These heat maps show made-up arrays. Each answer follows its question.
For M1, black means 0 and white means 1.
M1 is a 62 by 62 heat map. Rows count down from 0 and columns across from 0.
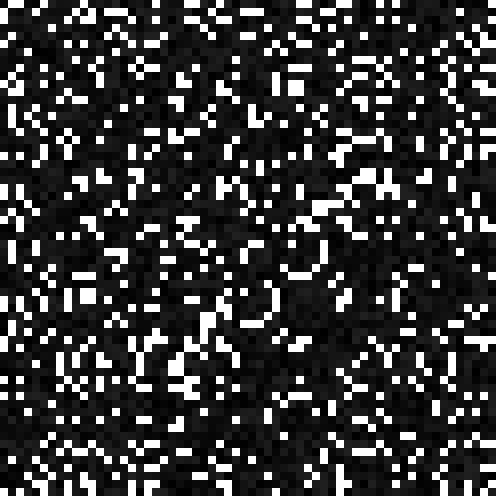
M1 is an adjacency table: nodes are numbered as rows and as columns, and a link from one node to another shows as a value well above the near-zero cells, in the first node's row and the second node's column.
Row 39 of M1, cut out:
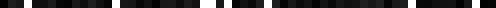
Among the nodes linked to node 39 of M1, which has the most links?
node 28
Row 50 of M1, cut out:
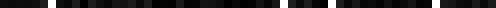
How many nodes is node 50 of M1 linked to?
4
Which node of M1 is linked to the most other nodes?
node 42
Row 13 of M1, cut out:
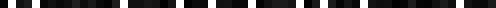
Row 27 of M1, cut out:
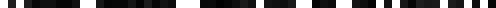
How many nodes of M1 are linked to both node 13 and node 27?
2
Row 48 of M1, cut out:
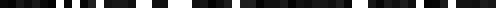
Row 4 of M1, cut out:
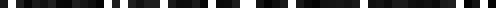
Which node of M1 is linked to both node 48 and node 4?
node 45
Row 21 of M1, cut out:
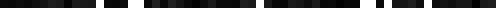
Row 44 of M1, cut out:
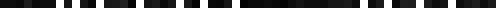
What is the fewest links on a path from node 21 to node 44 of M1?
2
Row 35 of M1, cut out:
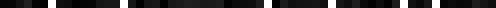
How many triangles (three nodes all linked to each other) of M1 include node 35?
7
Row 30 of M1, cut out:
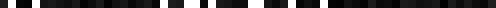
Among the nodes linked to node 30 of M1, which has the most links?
node 23
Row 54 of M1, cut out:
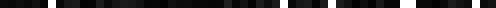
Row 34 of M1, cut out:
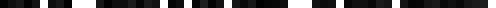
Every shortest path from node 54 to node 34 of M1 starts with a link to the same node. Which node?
node 59
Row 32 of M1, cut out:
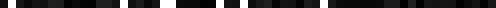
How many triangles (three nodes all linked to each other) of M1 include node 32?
6
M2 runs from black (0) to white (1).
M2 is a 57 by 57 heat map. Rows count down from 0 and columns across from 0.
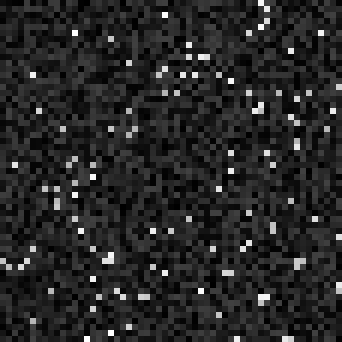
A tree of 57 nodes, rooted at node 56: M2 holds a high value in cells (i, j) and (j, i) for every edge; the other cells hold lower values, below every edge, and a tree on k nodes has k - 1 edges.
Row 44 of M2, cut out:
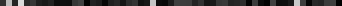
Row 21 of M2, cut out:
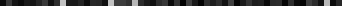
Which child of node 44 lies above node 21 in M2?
49
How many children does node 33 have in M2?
1
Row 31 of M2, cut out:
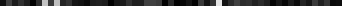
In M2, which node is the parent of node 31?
9
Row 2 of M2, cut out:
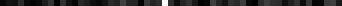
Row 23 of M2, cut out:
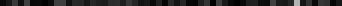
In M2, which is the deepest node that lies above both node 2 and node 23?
27
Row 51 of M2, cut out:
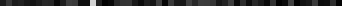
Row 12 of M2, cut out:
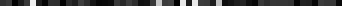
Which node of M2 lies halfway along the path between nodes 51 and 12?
41
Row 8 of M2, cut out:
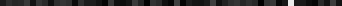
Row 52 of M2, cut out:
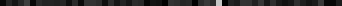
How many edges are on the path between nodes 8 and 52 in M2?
6
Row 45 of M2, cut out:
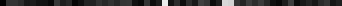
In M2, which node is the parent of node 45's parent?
15
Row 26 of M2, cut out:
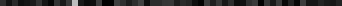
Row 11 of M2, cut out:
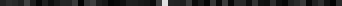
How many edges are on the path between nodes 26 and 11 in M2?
6
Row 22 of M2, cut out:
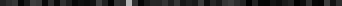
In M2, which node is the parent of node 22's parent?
18
